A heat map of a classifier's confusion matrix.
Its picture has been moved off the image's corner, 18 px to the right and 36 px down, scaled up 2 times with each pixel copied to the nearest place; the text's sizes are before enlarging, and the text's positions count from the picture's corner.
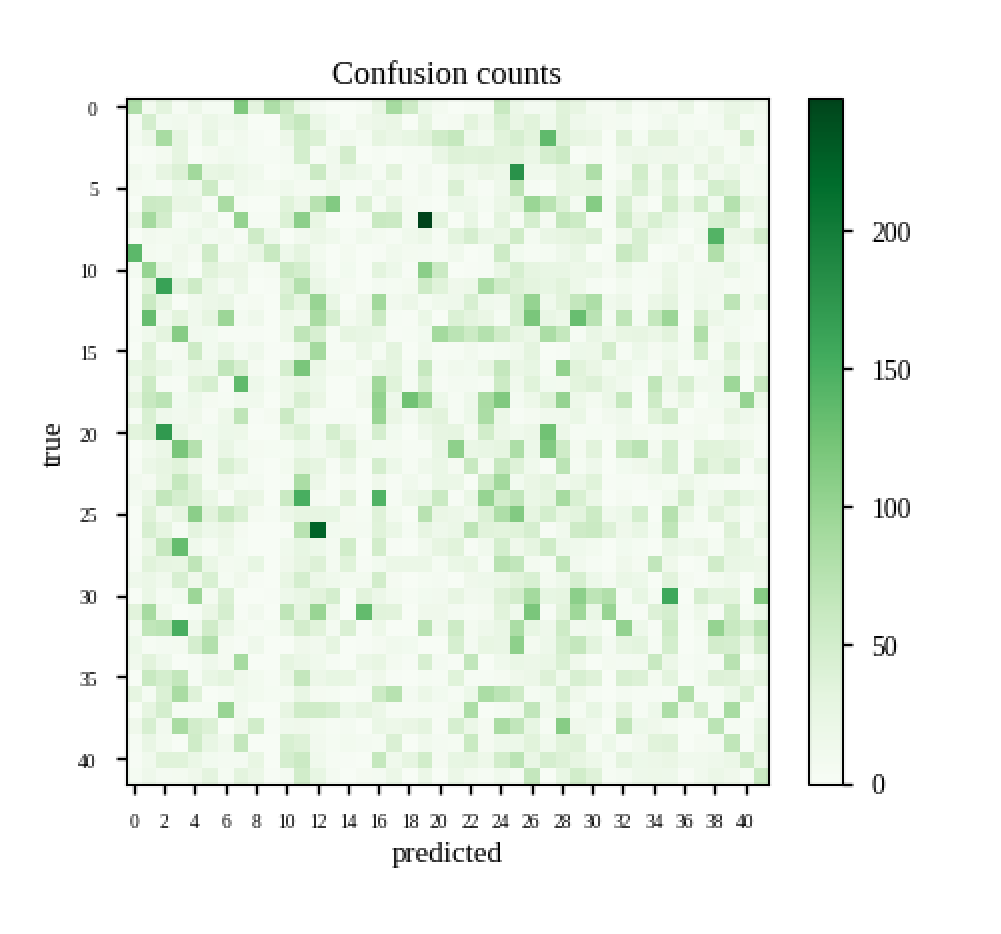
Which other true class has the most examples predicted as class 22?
37
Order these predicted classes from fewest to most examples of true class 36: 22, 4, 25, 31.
31, 22, 4, 25
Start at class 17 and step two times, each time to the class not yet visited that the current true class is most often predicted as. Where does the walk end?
19
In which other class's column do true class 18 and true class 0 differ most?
7
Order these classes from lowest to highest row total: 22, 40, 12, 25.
22, 40, 12, 25
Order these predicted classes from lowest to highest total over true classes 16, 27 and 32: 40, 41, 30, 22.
22, 30, 40, 41
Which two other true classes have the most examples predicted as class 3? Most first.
32, 27
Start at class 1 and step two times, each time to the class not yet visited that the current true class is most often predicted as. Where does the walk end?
2
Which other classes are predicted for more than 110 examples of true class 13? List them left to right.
1, 26, 29
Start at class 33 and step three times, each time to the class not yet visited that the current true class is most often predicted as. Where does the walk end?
30
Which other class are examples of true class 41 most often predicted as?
26
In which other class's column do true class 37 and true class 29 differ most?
6
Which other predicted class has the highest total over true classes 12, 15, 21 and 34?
39
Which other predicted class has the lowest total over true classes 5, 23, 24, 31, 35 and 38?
9
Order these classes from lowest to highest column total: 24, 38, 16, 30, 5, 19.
5, 38, 30, 19, 16, 24
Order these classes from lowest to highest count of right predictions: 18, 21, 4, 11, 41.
41, 11, 4, 21, 18
